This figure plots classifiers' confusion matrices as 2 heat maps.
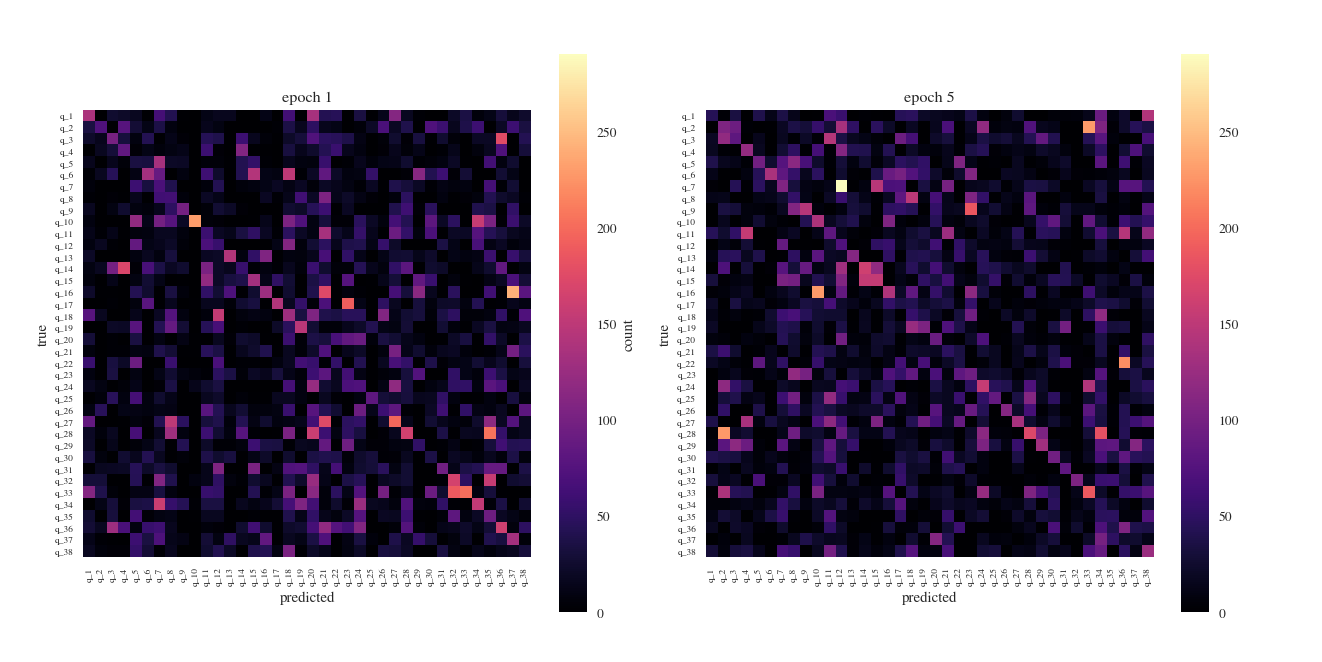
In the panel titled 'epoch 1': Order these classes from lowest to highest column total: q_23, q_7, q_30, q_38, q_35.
q_30, q_38, q_23, q_7, q_35
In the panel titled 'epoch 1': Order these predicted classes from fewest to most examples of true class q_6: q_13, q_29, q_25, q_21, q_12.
q_13, q_12, q_25, q_21, q_29
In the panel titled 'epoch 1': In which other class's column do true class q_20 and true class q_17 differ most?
q_23
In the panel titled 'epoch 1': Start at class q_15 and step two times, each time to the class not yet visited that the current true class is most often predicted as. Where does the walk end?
q_21
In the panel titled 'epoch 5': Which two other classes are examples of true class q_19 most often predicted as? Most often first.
q_18, q_31
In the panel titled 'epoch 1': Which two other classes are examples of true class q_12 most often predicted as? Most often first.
q_18, q_5
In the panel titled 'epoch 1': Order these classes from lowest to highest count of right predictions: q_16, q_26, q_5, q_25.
q_5, q_26, q_25, q_16
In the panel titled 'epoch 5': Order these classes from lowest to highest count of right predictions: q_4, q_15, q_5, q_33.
q_5, q_4, q_15, q_33
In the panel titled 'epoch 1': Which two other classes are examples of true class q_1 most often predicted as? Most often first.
q_20, q_27
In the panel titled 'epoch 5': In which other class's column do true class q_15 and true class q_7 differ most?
q_12
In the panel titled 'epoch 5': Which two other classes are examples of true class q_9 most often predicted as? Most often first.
q_23, q_8
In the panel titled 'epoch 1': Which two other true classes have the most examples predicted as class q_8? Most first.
q_27, q_28
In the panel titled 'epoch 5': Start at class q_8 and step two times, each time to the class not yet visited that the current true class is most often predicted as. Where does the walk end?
q_34
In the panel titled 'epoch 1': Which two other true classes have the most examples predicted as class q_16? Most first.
q_13, q_37
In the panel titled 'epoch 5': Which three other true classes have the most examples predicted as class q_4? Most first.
q_11, q_27, q_29
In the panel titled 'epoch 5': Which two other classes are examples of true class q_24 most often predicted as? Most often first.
q_33, q_2
